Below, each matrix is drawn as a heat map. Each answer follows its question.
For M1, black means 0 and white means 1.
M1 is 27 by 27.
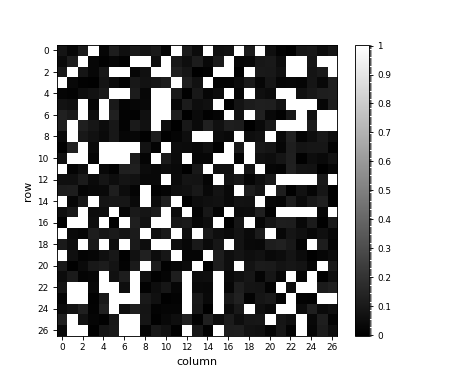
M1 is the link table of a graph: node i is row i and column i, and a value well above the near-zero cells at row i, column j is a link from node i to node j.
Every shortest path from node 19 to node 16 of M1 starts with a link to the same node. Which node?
node 14
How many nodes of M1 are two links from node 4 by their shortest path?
9
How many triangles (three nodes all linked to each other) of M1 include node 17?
4
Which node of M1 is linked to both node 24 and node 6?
node 18
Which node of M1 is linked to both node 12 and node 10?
node 15
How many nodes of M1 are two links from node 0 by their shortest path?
3
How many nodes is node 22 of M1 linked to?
10
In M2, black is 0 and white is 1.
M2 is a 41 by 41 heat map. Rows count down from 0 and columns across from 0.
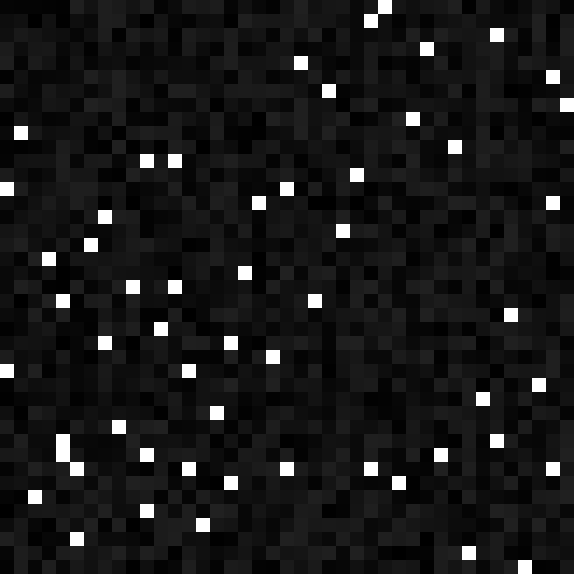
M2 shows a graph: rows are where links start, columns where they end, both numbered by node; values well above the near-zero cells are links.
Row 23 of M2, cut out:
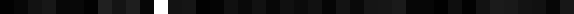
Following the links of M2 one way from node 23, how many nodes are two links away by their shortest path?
2
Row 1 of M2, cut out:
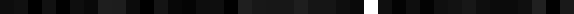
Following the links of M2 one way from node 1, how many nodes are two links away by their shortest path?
2
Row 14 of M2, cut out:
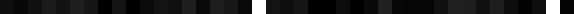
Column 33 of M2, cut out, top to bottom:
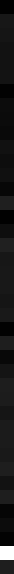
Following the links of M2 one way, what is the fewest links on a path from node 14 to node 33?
2
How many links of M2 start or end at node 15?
2
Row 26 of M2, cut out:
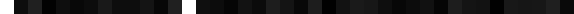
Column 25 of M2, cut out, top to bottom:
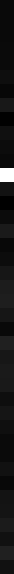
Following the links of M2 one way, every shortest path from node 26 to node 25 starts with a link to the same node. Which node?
node 13
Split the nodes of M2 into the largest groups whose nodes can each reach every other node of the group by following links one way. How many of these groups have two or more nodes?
7
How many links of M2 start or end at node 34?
3
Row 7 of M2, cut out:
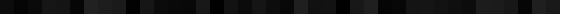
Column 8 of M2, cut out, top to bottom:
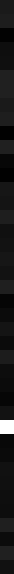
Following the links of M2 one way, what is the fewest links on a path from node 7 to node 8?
7
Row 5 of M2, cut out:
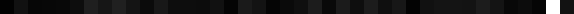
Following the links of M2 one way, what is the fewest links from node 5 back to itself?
3
